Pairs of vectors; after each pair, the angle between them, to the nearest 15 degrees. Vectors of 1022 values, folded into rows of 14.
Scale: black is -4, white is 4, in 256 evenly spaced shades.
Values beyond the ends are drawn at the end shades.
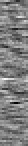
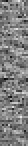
135 degrees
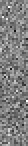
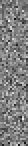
105 degrees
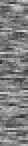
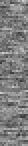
30 degrees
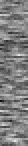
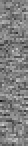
45 degrees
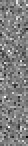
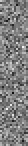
105 degrees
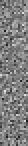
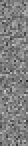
30 degrees
